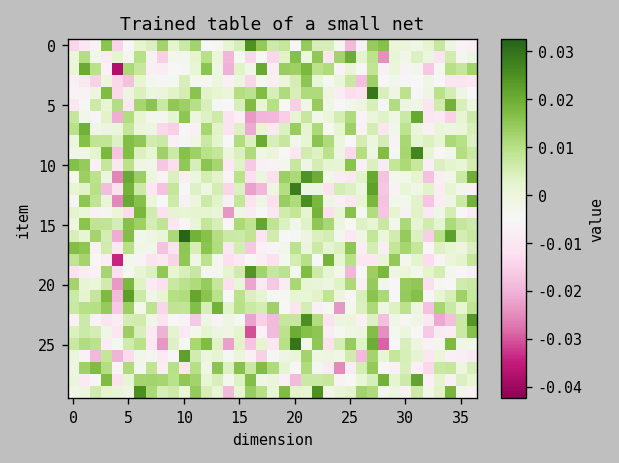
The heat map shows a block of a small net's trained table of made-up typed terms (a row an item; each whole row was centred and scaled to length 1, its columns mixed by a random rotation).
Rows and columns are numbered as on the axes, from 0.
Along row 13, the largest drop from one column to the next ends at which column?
28
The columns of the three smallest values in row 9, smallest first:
4, 25, 20
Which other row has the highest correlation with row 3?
26
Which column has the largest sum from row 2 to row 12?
27
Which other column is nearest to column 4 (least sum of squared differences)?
32
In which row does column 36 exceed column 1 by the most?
23
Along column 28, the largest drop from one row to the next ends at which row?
1
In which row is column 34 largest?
16
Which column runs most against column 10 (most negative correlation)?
19
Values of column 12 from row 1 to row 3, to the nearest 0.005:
0.01 0.015 -0.005
